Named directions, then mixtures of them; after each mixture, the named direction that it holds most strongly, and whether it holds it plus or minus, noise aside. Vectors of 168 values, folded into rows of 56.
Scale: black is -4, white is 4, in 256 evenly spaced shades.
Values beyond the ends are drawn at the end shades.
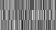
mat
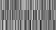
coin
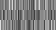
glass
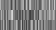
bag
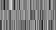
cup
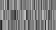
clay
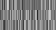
coin, minus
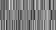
glass, plus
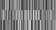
coin, minus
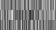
bag, plus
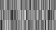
clay, plus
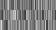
clay, minus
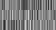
coin, minus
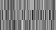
mat, minus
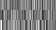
clay, minus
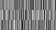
mat, plus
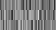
bag, minus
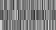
clay, minus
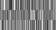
cup, minus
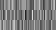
mat, plus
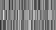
glass, minus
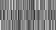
glass, plus
